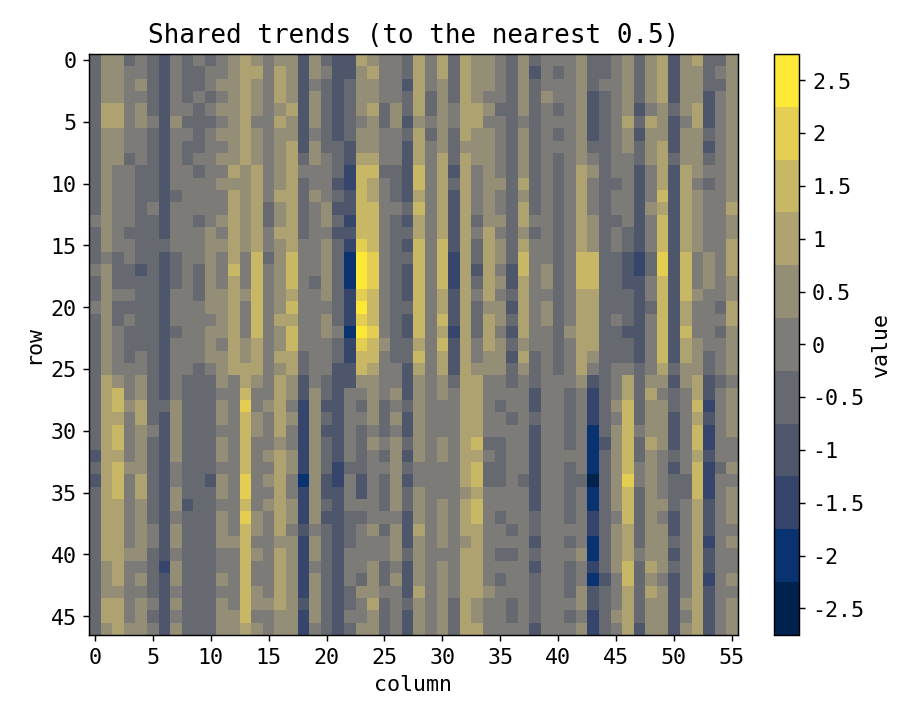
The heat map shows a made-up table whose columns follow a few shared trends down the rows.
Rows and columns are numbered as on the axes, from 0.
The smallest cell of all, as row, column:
34, 43
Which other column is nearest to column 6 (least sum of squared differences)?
50
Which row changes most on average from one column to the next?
17
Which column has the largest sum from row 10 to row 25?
23
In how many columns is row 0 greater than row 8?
4
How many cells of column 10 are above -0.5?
23
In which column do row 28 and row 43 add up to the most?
13
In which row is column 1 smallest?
16
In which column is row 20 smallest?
22
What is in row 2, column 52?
0.5
